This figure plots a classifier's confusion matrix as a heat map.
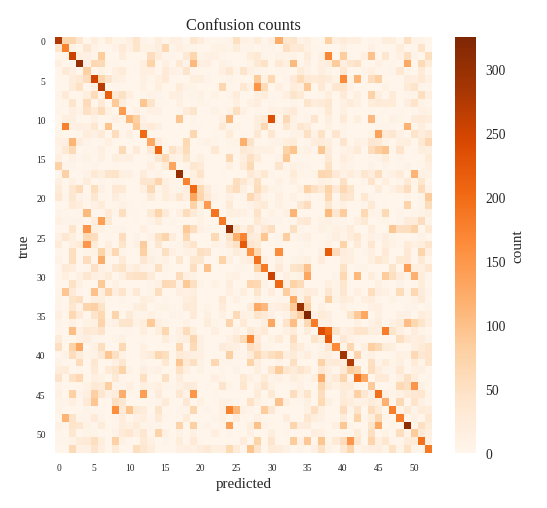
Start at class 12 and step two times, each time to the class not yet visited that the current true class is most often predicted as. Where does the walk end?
19
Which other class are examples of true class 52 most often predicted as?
27
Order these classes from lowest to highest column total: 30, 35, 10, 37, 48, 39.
10, 39, 48, 30, 37, 35
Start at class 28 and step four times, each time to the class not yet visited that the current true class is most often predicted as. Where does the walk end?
42
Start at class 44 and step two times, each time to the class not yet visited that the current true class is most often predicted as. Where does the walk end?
14
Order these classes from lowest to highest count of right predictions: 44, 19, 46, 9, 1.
44, 46, 9, 1, 19
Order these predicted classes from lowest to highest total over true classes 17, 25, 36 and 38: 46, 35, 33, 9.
46, 35, 9, 33
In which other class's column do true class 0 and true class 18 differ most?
31
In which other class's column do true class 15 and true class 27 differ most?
38
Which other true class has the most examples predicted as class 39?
3
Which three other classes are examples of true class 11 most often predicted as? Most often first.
1, 49, 7
